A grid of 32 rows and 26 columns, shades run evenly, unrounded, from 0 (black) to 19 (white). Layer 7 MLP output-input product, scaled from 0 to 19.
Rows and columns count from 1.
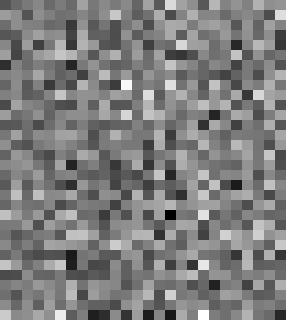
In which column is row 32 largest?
19
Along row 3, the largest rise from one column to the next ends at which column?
8
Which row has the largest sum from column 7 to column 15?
12
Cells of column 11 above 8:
19
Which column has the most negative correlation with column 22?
25
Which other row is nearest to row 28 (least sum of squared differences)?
13
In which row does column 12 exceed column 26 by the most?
9
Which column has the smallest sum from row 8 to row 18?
5
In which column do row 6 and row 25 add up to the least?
17
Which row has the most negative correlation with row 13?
29
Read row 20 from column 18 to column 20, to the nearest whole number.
11 15 8
